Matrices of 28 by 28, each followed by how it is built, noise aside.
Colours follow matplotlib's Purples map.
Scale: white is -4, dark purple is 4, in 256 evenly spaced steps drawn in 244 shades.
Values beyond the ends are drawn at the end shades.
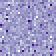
sparse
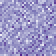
Hankel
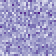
low rank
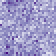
smooth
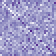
diagonal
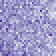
smooth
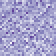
Hankel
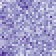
smooth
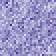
Hankel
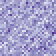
Hankel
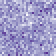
smooth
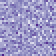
repeating rows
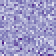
low rank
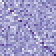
diagonal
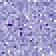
sparse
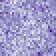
smooth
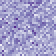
Hankel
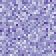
repeating rows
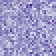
repeating rows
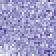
smooth
